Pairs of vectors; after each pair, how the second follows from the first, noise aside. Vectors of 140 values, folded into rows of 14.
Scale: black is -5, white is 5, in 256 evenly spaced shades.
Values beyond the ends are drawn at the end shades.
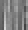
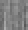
shrunk.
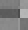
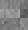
negated, shrunk.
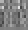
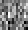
reversed, negated, scaled up.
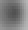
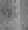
wrapped around, shrunk.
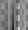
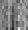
copied.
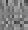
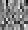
scaled up.
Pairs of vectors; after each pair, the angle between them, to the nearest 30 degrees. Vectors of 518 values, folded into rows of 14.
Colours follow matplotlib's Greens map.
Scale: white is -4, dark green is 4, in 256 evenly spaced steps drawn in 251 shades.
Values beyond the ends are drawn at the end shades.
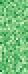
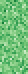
120 degrees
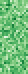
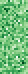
60 degrees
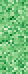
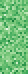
60 degrees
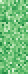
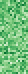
90 degrees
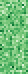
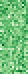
150 degrees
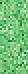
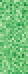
120 degrees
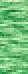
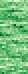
30 degrees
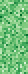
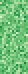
150 degrees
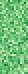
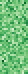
30 degrees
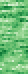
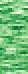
90 degrees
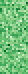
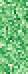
120 degrees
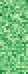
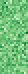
60 degrees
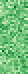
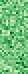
60 degrees
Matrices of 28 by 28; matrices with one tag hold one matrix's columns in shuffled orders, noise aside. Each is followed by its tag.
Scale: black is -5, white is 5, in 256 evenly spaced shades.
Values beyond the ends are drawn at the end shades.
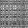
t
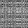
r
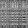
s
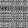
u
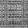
t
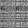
u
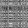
u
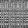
s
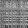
s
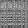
s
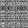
u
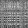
s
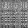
s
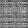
r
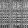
s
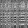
s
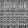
s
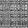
t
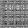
t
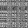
u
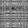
u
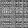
r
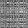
r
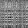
s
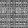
r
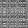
r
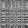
s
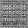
t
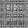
t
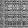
t
